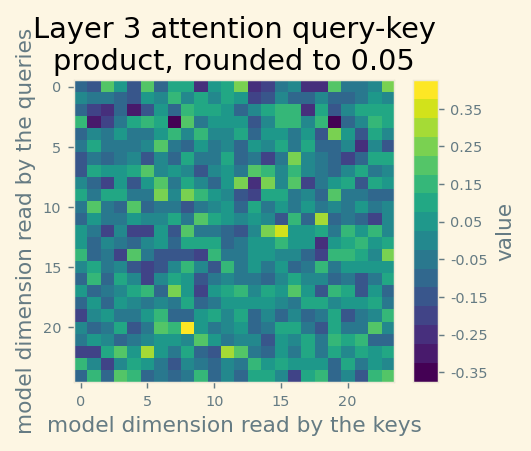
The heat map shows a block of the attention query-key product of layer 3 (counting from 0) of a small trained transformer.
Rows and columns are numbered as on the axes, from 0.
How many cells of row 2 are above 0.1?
3
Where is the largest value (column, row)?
8, 20
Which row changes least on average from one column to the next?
18
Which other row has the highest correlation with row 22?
0
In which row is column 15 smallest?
11
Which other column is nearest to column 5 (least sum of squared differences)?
12
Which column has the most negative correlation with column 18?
19
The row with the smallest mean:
6
